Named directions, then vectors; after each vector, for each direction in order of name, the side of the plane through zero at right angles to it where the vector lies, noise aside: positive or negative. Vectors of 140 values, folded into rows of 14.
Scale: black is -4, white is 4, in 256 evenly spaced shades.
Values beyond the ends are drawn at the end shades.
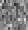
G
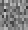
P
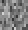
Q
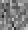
positive, positive, negative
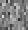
negative, negative, negative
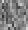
positive, positive, negative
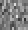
negative, positive, negative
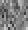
positive, positive, negative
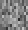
negative, negative, negative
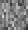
negative, negative, positive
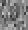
positive, positive, positive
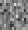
negative, positive, negative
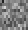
negative, positive, positive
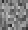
negative, negative, positive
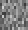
negative, negative, negative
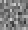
negative, positive, negative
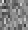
positive, negative, negative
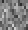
negative, negative, positive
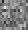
negative, positive, positive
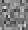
negative, positive, positive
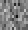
positive, negative, positive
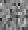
positive, negative, positive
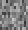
negative, negative, negative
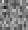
positive, negative, negative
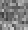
positive, positive, negative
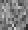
negative, negative, positive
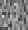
negative, negative, negative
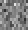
negative, positive, negative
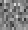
negative, positive, negative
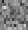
negative, positive, positive
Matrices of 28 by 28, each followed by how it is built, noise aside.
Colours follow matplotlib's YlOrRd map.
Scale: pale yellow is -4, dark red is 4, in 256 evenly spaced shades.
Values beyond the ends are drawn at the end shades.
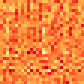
low rank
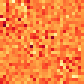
block diagonal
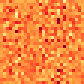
uneven columns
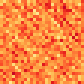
Toeplitz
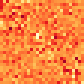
block diagonal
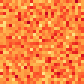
noise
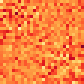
block diagonal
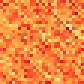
Toeplitz
